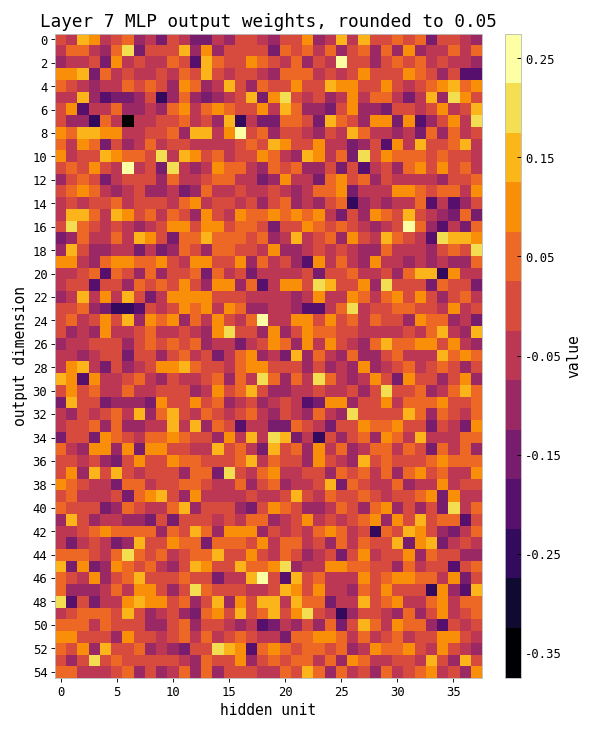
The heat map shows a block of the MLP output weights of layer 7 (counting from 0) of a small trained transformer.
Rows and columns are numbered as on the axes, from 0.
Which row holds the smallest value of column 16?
7
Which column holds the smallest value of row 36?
5
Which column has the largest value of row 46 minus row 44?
18
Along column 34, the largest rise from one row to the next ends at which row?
17
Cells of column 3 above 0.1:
3
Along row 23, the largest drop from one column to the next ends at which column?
27
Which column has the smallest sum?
4
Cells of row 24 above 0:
18
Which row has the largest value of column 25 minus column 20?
2
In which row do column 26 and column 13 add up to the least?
14
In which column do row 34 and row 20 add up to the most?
32
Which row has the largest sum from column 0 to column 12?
10
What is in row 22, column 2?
0.15
